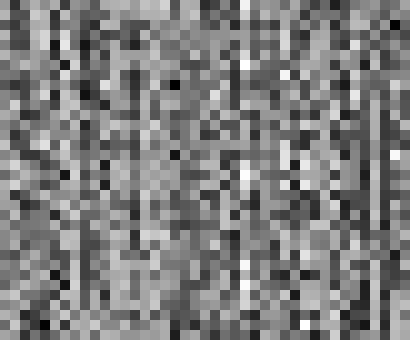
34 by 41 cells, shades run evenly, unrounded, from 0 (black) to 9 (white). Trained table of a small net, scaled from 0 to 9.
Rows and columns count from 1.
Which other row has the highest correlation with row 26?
3
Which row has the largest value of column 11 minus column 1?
9
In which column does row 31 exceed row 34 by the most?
32
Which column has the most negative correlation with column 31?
5
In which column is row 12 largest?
34
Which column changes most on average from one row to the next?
7
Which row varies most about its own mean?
33
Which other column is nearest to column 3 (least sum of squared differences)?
35
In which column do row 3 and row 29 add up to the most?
25
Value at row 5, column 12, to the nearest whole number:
6
